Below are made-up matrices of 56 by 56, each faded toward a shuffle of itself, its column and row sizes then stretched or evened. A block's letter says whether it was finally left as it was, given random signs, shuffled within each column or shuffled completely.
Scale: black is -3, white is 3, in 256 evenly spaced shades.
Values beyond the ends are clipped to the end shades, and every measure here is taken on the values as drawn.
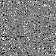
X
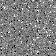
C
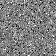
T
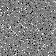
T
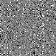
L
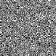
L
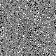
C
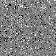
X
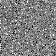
C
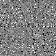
L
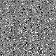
X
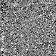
C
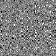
L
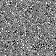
T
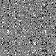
L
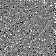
C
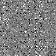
X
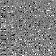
L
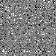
X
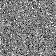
T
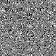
L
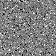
T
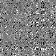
L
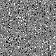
C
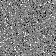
T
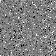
C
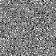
L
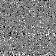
X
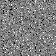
C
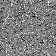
T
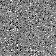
C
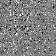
X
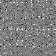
L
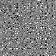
L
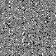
C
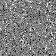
C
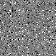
X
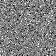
T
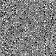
C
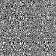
L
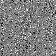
C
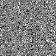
X
